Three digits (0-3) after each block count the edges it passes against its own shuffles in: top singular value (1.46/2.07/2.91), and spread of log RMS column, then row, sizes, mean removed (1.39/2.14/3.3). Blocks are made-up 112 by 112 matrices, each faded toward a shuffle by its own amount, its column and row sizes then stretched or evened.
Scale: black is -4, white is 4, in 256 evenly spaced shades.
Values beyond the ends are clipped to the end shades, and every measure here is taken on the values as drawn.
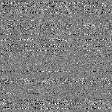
0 1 3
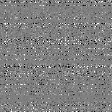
0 2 3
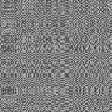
3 2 1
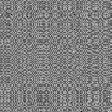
3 2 2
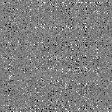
1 2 2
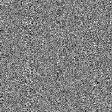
1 2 0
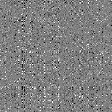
2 2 1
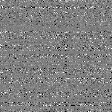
1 1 3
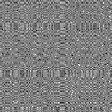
3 1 2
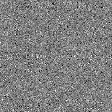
1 1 1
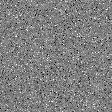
0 0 0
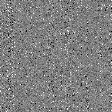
0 2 1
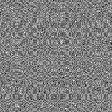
3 0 0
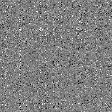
0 2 1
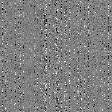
0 3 0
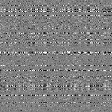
3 1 3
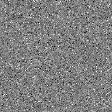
0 1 1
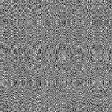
3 2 0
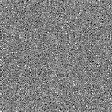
2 1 0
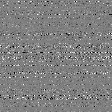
1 0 3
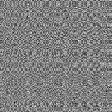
3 0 2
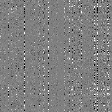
2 3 1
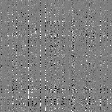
2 3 2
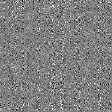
0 3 2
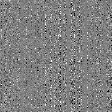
0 3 1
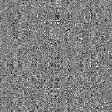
2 2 1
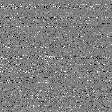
0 0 3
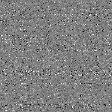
0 1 2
